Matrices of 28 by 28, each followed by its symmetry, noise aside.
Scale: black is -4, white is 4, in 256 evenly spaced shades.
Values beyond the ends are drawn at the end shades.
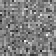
antisymmetric.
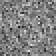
symmetric across the other diagonal.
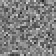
same after a half turn.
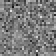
symmetric across the other diagonal.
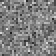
no symmetry.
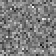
same after a half turn.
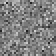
antisymmetric.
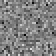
same after a half turn.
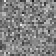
no symmetry.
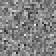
symmetric.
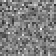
antisymmetric.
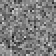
symmetric across the other diagonal.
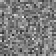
same after a half turn.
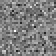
same after a half turn.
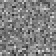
no symmetry.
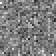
symmetric across the other diagonal.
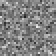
same after a half turn.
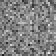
mirrored top to bottom.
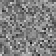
antisymmetric.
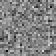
symmetric.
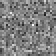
antisymmetric.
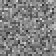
no symmetry.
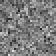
symmetric.
